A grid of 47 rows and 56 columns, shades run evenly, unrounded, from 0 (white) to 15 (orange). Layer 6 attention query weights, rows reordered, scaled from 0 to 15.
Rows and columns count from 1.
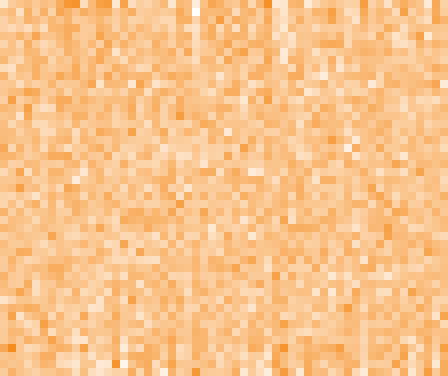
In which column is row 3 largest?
28
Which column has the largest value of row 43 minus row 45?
34
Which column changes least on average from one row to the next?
25
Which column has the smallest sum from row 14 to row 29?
6
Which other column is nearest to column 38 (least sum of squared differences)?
21
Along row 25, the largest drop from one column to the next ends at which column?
23
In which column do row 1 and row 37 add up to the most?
10
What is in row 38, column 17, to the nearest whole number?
12
